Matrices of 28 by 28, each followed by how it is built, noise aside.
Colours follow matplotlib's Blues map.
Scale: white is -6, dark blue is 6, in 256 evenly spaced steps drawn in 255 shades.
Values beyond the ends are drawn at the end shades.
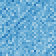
Hankel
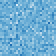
uneven columns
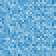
repeating rows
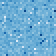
sparse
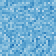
repeating columns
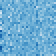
uneven columns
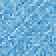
Hankel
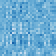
low rank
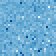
sparse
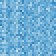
repeating rows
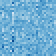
uneven columns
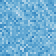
Toeplitz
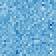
uneven columns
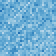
Hankel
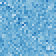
banded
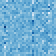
uneven columns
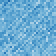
Hankel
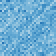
Hankel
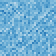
Hankel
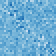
banded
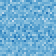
repeating columns
